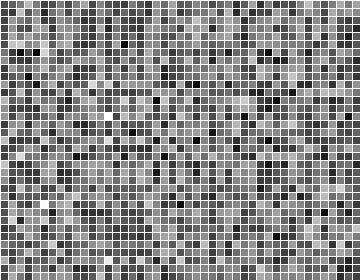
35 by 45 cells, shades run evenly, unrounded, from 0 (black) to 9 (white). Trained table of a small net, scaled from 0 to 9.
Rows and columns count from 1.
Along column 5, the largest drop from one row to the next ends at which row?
7
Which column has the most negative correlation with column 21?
33
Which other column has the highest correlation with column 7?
12
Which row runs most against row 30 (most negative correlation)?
11
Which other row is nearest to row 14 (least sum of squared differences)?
23
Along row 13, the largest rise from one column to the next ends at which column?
21
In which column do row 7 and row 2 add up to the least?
34
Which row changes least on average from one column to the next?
32
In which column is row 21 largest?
1
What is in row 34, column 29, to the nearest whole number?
5
